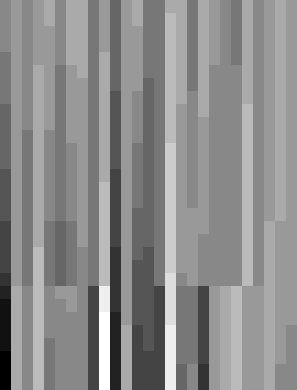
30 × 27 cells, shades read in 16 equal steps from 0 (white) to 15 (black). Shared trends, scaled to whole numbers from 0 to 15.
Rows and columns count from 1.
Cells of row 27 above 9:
7
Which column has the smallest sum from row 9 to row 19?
16
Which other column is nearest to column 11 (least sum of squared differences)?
1
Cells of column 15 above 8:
8
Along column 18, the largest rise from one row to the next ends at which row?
23
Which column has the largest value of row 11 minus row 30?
10
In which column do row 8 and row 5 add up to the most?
11
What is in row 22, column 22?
7
